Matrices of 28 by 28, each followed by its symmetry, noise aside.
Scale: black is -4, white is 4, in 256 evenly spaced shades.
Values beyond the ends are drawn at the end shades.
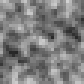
same after a half turn.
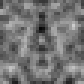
mirrored left to right.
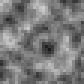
symmetric.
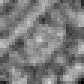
symmetric.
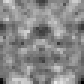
mirrored left to right.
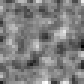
antisymmetric.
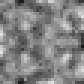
mirrored top to bottom.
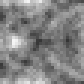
mirrored top to bottom.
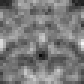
mirrored left to right.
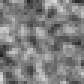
antisymmetric.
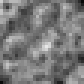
symmetric.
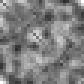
symmetric.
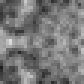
mirrored top to bottom.
